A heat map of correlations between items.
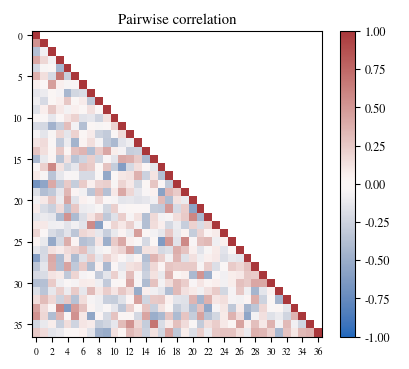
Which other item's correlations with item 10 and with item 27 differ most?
34
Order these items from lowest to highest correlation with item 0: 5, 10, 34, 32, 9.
9, 10, 32, 5, 34
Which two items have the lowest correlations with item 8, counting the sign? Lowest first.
23, 36
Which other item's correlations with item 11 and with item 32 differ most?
16
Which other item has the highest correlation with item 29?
21
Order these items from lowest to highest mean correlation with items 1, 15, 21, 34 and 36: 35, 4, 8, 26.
8, 4, 26, 35
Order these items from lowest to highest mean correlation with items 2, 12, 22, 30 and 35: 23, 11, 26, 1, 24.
1, 24, 11, 23, 26
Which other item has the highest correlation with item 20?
22
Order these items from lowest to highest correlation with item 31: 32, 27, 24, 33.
32, 24, 27, 33
